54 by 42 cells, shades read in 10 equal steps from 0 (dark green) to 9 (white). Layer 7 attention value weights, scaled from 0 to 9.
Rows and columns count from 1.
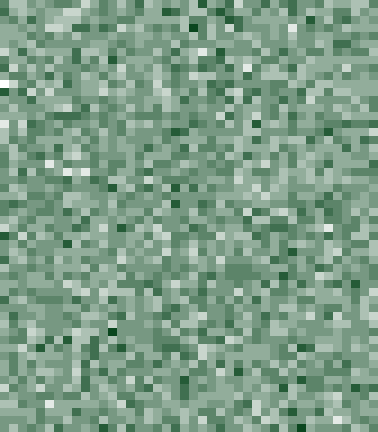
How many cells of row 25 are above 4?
20
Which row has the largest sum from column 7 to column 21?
12
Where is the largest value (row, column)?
11, 1
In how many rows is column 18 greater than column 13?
26
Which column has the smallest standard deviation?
16
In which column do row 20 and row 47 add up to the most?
9
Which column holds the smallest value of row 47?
27
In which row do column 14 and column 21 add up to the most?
4
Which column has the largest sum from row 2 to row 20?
2
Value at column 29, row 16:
1
